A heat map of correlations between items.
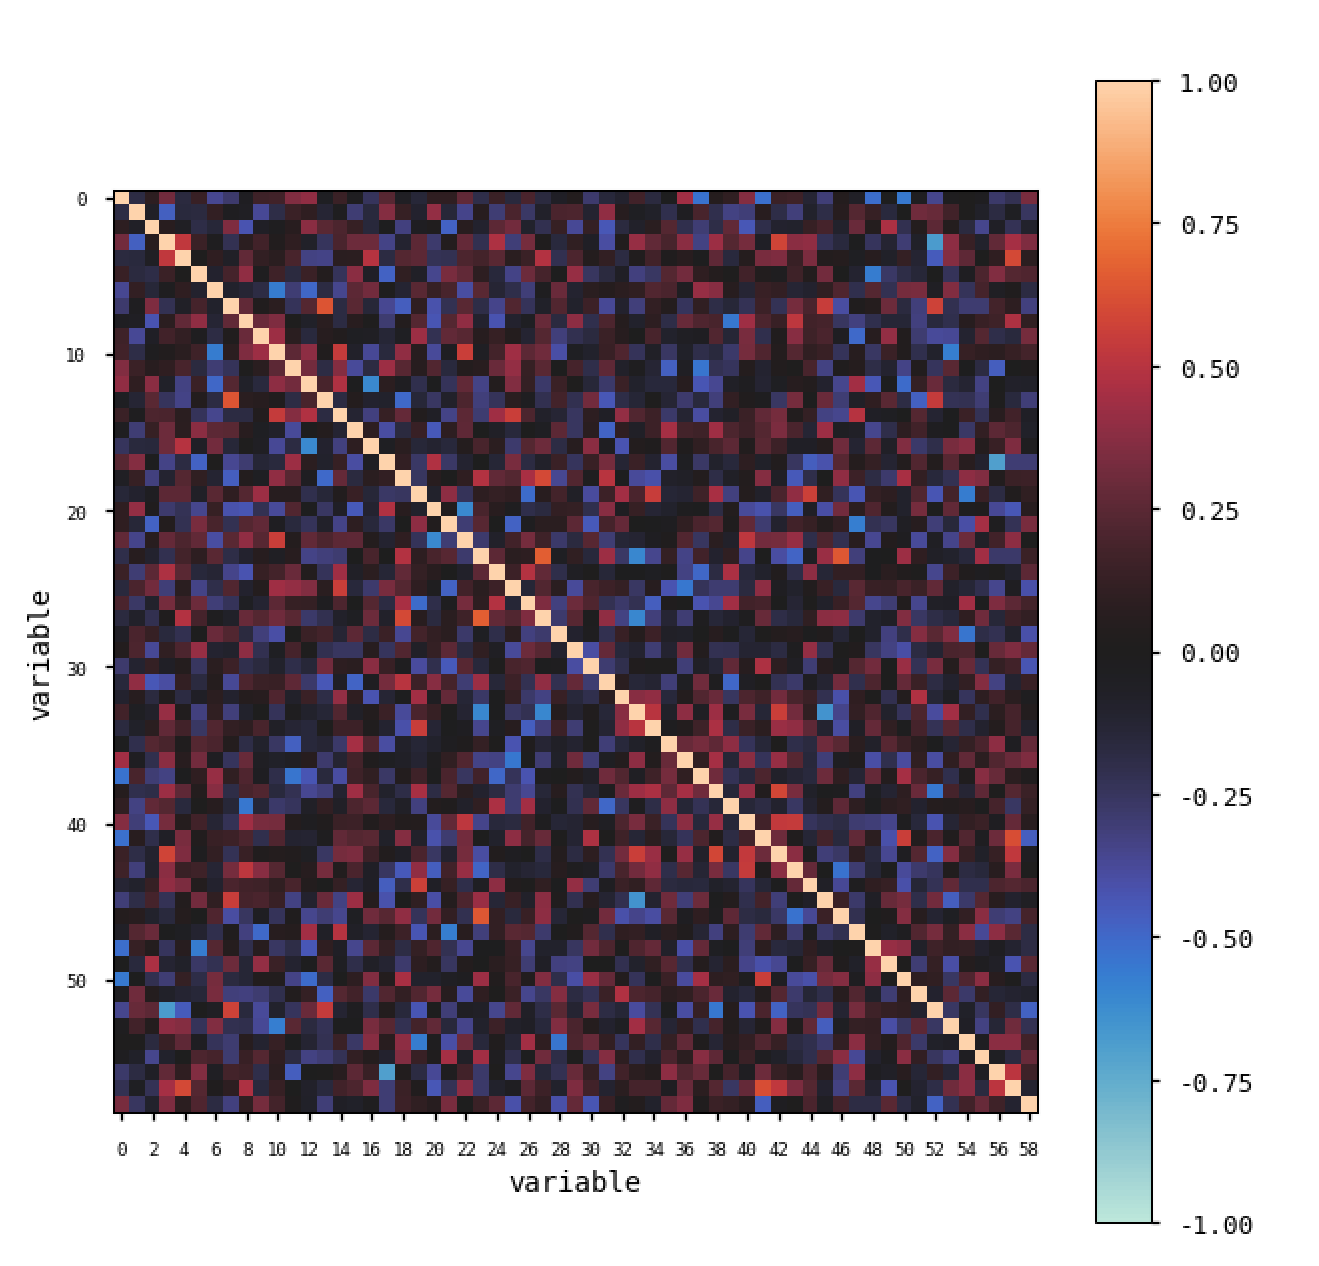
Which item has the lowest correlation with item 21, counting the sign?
47
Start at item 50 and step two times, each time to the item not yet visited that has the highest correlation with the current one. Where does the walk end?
57
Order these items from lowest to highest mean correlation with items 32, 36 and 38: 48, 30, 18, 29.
30, 48, 18, 29
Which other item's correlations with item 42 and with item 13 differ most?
52
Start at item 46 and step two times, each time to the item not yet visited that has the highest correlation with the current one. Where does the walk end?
27
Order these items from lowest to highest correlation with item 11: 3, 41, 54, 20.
41, 54, 3, 20
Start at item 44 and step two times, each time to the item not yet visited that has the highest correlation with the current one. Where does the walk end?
34
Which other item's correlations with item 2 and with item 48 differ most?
12
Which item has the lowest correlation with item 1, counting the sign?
3
